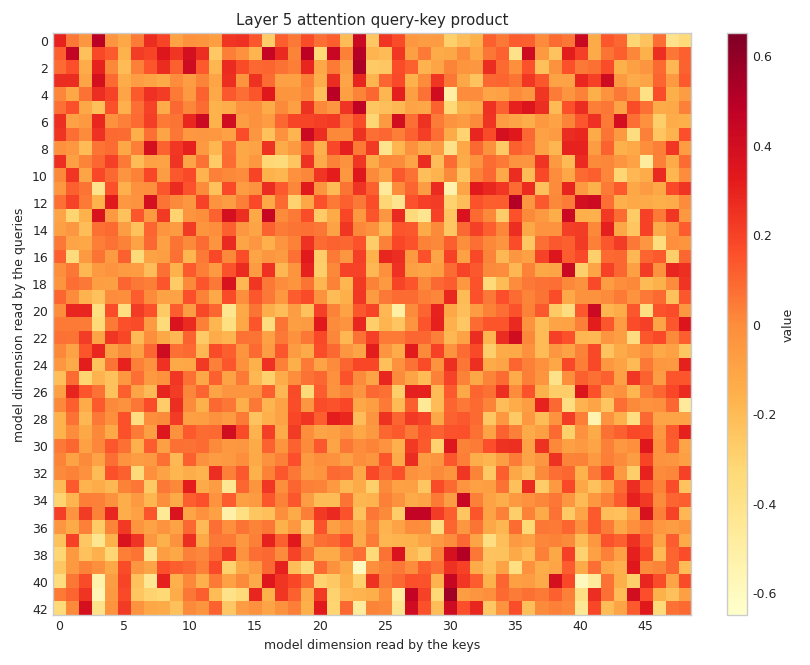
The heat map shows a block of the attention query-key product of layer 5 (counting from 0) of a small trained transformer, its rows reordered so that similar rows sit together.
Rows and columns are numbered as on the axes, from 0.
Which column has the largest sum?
10
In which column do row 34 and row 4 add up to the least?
30
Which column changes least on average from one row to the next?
17
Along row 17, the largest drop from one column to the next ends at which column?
40
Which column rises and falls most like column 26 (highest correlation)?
13
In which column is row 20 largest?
41
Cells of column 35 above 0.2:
8
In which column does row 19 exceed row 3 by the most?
32
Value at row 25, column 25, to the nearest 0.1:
0.3
